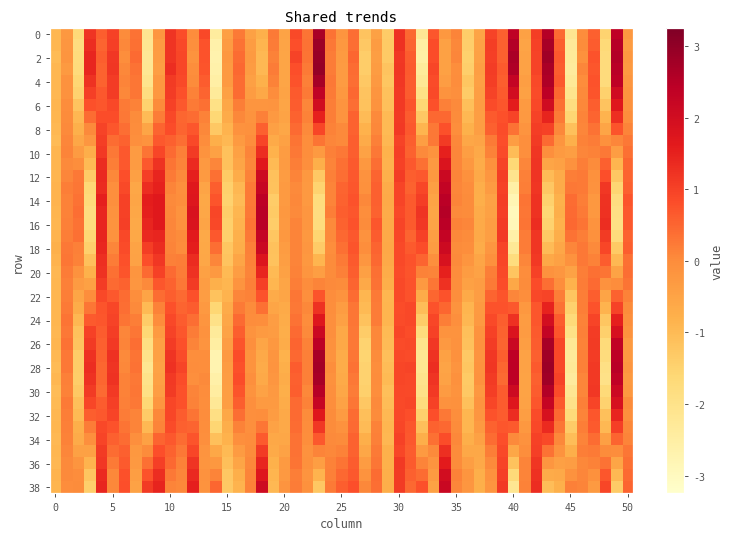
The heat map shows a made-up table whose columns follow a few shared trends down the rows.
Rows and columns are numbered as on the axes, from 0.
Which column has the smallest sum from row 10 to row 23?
40
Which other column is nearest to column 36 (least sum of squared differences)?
27
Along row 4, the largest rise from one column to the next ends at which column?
49
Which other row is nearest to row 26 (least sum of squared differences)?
30
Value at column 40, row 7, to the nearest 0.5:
1
